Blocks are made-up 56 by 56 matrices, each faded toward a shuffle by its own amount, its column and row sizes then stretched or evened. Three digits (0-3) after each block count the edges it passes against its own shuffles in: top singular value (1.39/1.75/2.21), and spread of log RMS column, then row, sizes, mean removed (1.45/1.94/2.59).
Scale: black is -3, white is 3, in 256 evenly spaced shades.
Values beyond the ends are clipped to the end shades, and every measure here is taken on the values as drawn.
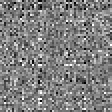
2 2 2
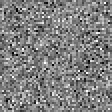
0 0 0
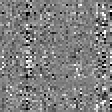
2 3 2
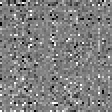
0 3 2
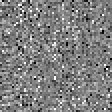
1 2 0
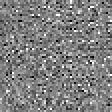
2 1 1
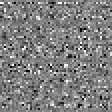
0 1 3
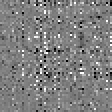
2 3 2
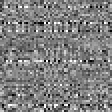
3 0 3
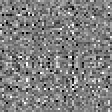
2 1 2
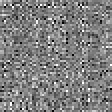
3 2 1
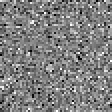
1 0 1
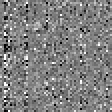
2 3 0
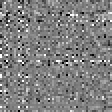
0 3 3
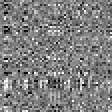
3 2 2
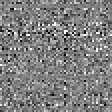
0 2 3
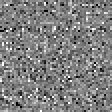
0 1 2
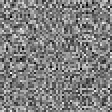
3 2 0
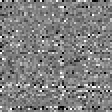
2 1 3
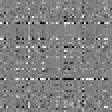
3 2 3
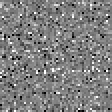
0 1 1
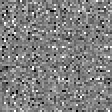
0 1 2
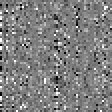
2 3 0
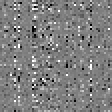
2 3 2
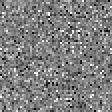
0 0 0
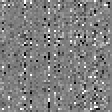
1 3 1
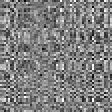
3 3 1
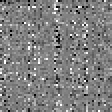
0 3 2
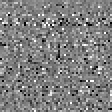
1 0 3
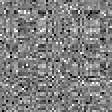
3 0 1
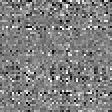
2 2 3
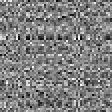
3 1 2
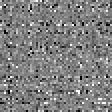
0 2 3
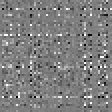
1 3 3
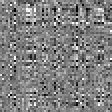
3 3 2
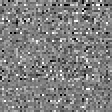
0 1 3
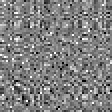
3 0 1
